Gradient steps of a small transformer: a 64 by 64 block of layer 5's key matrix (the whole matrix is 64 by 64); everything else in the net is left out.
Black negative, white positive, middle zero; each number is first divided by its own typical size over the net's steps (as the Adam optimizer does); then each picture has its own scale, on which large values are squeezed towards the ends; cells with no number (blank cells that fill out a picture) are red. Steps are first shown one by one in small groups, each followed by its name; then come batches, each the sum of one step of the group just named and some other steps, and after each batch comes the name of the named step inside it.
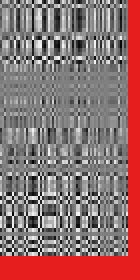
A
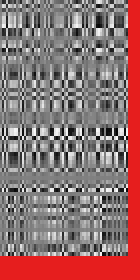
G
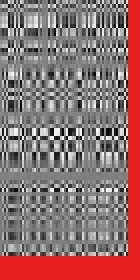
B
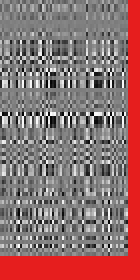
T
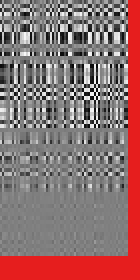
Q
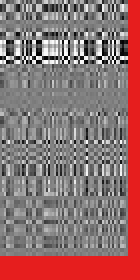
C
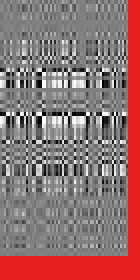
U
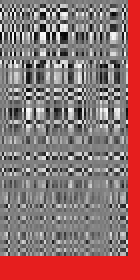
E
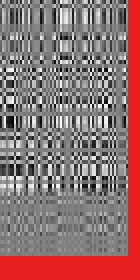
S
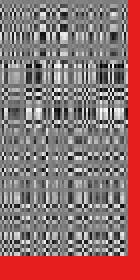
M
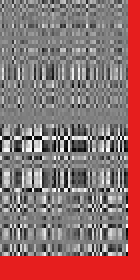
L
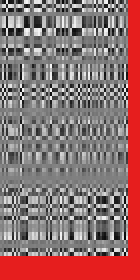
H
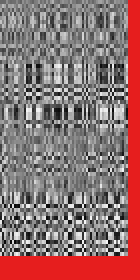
M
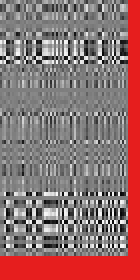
C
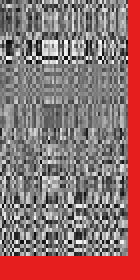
C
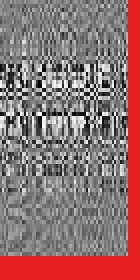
U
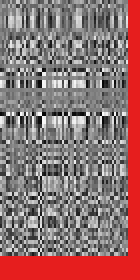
U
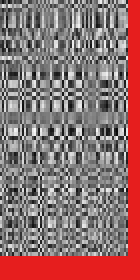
G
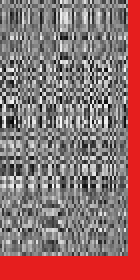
S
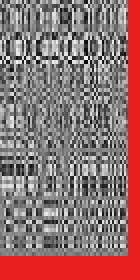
C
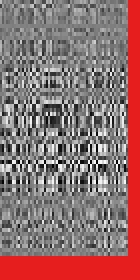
T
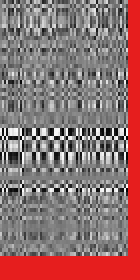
B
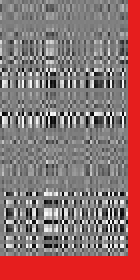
T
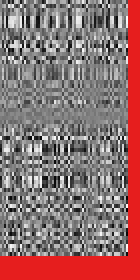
L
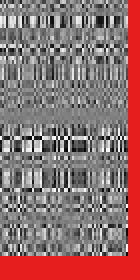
L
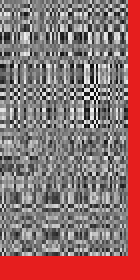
Q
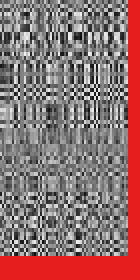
Q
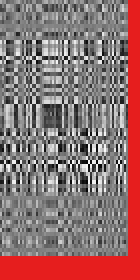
C
